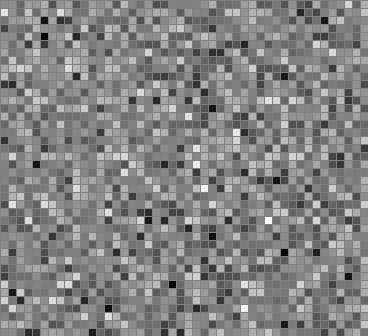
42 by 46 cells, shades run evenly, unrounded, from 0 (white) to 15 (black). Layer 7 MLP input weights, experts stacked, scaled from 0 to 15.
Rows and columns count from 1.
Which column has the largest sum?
27
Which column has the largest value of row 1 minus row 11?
20
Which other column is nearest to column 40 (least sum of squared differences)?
17
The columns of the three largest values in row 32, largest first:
36, 40, 15
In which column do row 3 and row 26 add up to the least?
2
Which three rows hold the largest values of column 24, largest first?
29, 13, 34
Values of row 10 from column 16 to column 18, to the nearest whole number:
5 8 7
